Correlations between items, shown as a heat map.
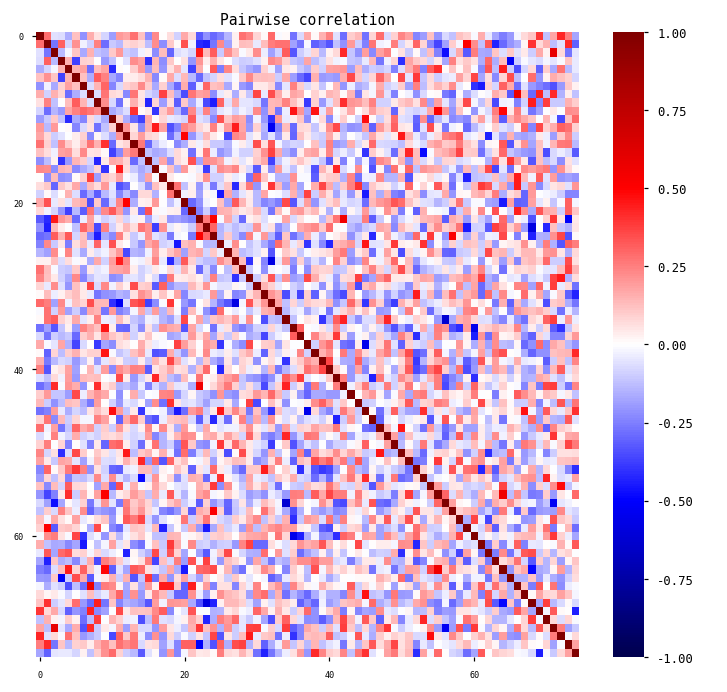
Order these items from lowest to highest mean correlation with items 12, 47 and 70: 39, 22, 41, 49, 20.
39, 22, 49, 41, 20
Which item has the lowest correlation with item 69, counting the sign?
74
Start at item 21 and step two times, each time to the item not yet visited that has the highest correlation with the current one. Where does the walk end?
7
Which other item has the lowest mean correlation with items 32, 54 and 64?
10
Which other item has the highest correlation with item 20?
12
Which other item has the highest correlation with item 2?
71
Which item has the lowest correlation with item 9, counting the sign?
16
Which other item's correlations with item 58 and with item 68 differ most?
23
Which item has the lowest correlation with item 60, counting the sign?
35
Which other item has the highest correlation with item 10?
45
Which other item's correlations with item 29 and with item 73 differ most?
27
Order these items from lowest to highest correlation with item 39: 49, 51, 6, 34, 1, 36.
34, 1, 6, 49, 36, 51
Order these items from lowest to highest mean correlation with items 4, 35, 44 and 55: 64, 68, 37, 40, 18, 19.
37, 68, 19, 40, 18, 64
